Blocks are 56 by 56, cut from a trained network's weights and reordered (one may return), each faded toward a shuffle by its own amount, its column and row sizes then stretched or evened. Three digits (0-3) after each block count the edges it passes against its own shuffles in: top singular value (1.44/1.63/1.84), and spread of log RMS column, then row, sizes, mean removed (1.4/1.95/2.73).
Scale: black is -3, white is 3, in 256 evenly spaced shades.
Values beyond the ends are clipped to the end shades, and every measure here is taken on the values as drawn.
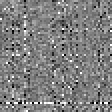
3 2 1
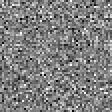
2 0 1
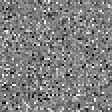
0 1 1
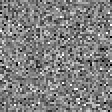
0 0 1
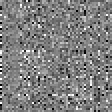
3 3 1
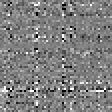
3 2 3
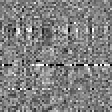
3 0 2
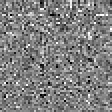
2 1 1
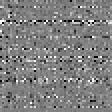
2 1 3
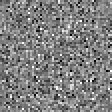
0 1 0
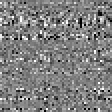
1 1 3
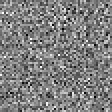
2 1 1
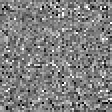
0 1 2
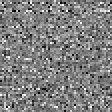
1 0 2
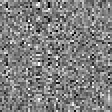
3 2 0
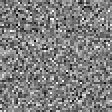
1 0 1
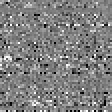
2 1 3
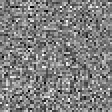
1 1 1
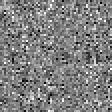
0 2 0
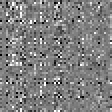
2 3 2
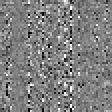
2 3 0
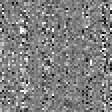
1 3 0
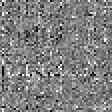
2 2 1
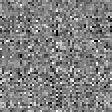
2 2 2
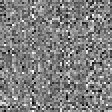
2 2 1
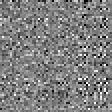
3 2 2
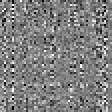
3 3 1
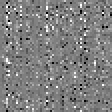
0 3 1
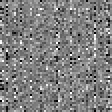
1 3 1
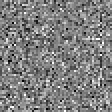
1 1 0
